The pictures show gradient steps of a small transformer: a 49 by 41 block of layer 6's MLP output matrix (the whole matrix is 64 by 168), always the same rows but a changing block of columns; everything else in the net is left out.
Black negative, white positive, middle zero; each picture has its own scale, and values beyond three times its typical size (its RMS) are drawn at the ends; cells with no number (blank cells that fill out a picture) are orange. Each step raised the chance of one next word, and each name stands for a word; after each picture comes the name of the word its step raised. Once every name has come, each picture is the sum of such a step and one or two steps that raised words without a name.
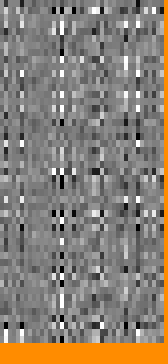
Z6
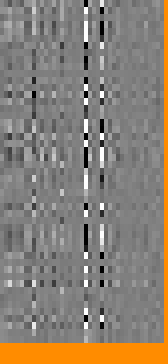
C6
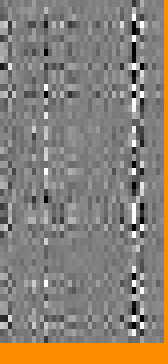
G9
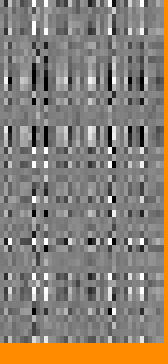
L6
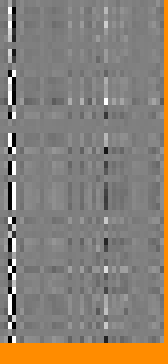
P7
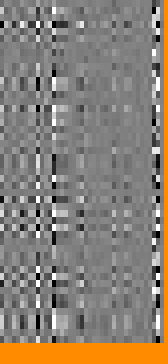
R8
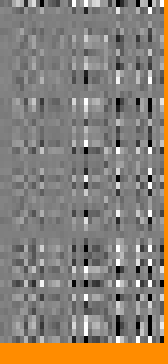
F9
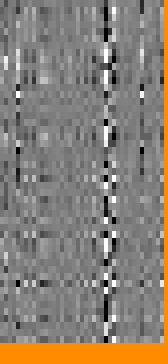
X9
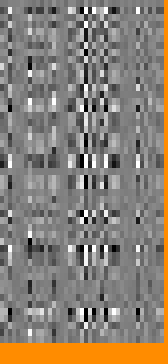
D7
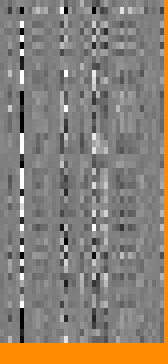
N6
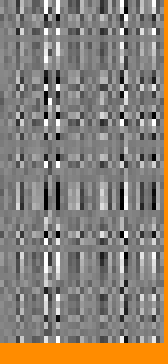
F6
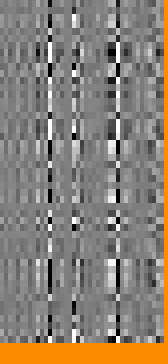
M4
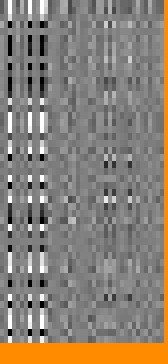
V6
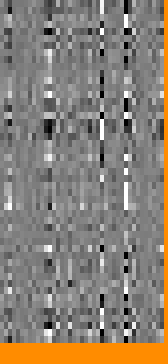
F6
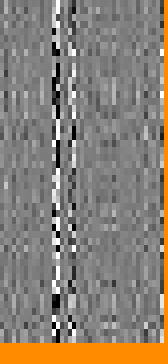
M4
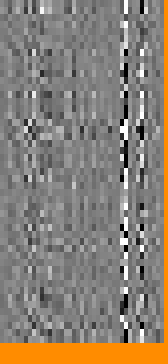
Z6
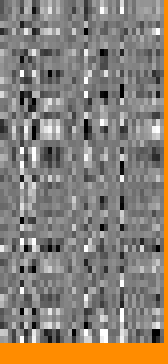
P7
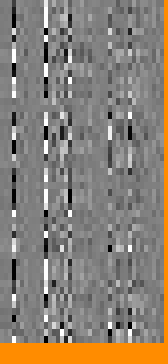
M4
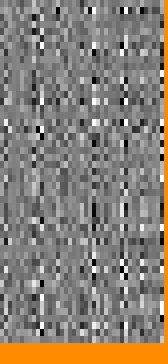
N6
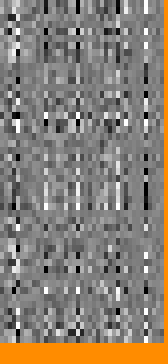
F6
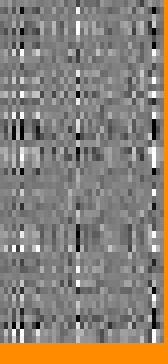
C6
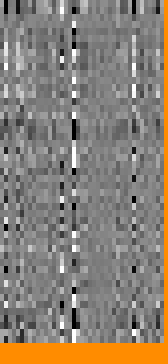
V6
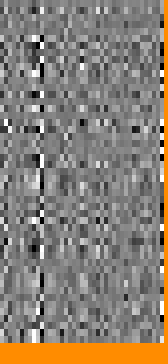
D7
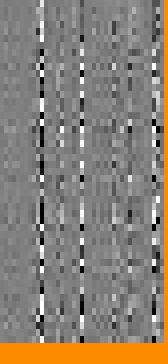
G9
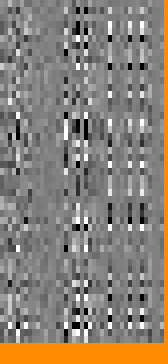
G9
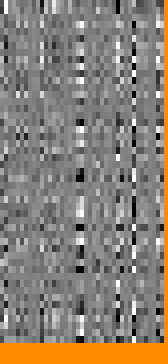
V6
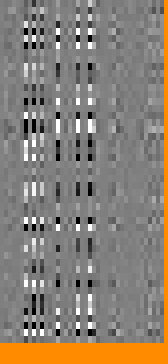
M4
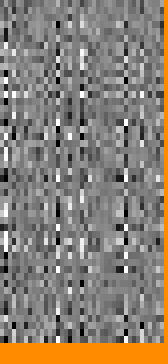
C6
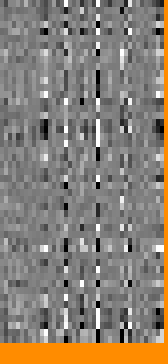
F9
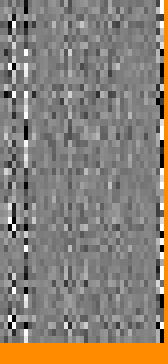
G9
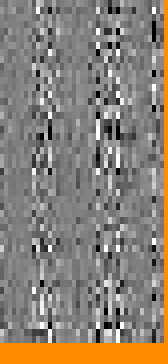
D7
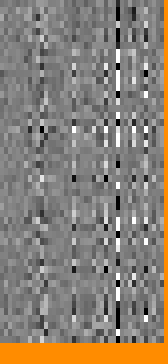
X9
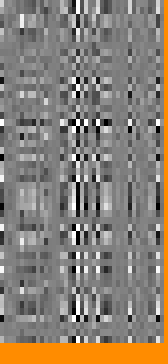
F6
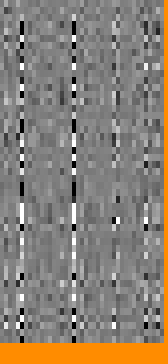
G9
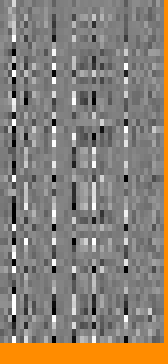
P7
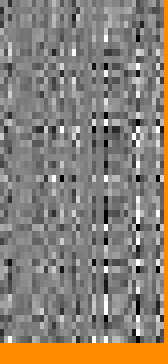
M4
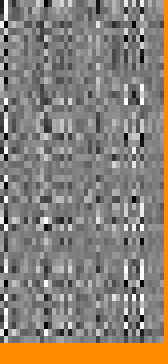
V6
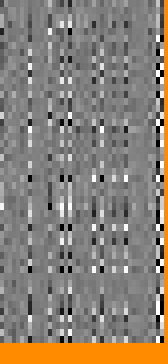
F6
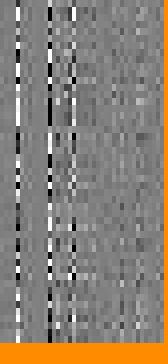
N6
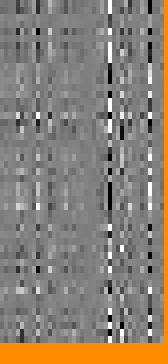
F6
